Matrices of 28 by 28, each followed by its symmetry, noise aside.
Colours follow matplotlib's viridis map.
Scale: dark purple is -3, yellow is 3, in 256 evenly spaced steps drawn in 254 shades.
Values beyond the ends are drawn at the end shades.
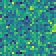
mirrored top to bottom.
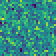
same after a half turn.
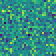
same after a half turn.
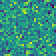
same after a half turn.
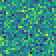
no symmetry.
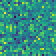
mirrored top to bottom.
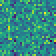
mirrored top to bottom.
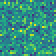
same after a half turn.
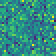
mirrored top to bottom.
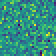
no symmetry.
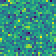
mirrored left to right.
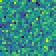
no symmetry.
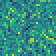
same after a half turn.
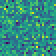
symmetric.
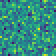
mirrored top to bottom.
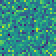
symmetric.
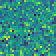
no symmetry.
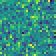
no symmetry.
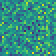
mirrored top to bottom.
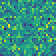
mirrored left to right.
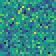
symmetric.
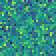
symmetric.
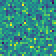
symmetric.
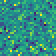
no symmetry.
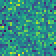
mirrored top to bottom.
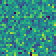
no symmetry.
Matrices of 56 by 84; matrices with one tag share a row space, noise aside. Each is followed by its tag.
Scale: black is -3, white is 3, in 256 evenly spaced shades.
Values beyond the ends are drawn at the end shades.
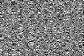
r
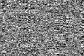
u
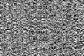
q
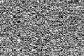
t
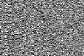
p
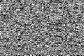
t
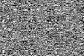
u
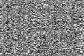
q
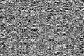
u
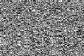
t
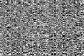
q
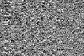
p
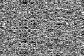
u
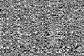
t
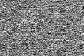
u
